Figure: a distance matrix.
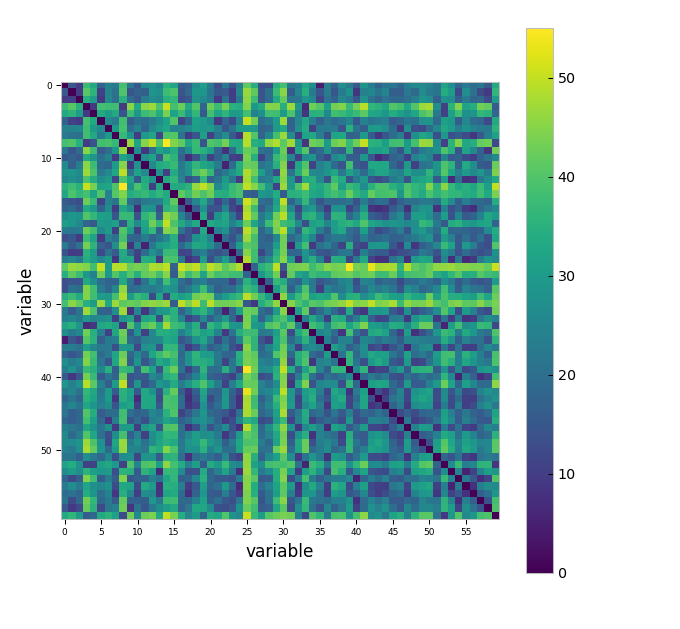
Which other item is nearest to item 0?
35
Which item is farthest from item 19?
14
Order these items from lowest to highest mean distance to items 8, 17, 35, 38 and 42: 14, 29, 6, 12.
6, 12, 29, 14
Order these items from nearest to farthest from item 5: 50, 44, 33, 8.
44, 50, 33, 8
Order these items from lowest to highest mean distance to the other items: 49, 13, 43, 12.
43, 13, 49, 12
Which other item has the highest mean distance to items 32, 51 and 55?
25
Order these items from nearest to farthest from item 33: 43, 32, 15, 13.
32, 43, 13, 15
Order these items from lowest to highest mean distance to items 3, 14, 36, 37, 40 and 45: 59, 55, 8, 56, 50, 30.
56, 55, 50, 59, 8, 30
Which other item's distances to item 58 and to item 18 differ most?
9
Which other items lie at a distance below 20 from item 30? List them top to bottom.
15, 25, 26
